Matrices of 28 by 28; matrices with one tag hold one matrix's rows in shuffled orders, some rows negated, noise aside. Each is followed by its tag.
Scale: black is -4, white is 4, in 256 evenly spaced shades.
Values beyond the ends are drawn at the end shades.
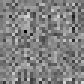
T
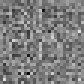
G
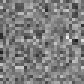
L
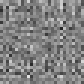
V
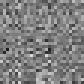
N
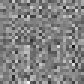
T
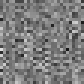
L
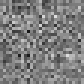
G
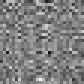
N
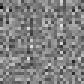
V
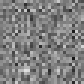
T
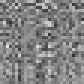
N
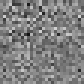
G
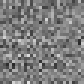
G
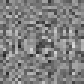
N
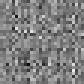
T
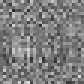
G
